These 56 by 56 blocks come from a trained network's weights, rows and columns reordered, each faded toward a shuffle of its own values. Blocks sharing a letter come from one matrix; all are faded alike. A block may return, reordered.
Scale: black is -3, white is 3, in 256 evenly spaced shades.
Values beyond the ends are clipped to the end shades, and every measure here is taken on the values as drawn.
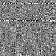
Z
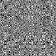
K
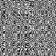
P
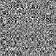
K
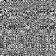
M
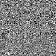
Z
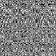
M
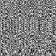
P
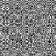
P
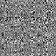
M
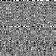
Z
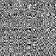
M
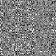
K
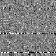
Z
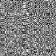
P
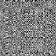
M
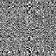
M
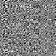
K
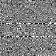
Z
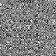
K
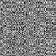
P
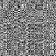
P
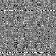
Z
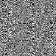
K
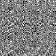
M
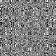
K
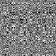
M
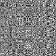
M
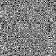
Z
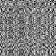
P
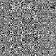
K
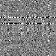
M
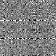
M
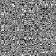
K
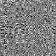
K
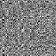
K
